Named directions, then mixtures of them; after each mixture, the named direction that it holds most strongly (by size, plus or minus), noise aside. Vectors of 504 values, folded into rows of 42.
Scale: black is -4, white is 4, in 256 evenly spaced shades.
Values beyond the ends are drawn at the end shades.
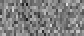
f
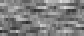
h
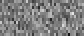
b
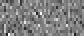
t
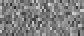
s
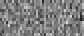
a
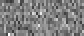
t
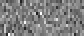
t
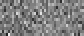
t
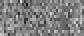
f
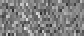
f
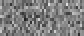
s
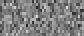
s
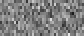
b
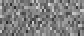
s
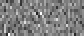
t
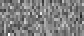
t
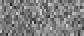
s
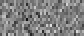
f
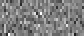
t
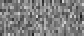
a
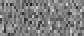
s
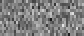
b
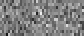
t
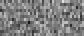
a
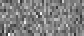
t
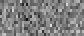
f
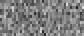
f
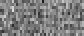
a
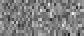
b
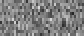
b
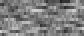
h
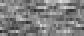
h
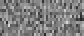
a
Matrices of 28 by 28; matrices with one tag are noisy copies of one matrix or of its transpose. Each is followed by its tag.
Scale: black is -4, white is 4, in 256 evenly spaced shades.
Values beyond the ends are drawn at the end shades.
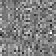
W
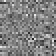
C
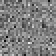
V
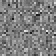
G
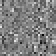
C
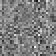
C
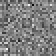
V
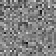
V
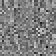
C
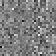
C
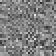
C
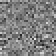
C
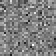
V
